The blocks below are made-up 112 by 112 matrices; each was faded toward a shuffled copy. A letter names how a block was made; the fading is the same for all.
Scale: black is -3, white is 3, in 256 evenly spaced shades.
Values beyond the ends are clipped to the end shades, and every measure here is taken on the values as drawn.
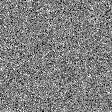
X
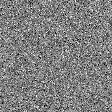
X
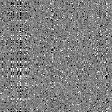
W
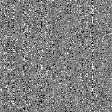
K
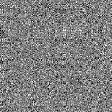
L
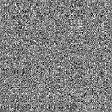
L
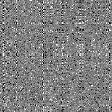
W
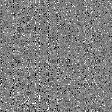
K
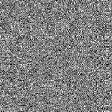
L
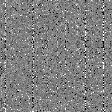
K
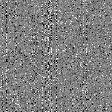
K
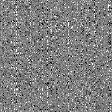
K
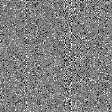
K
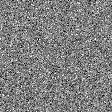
X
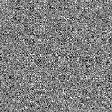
L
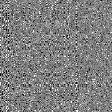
W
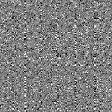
W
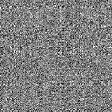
L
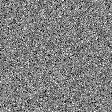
X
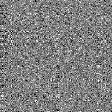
L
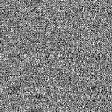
L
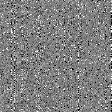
K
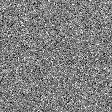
X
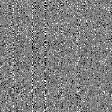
W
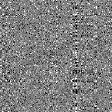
W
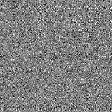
L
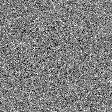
X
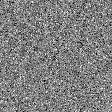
X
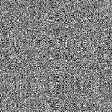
L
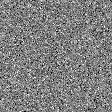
X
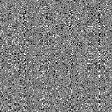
W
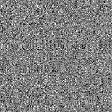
L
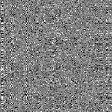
W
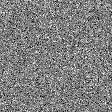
X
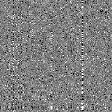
W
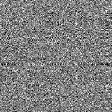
L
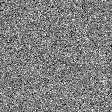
X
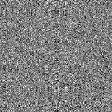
L
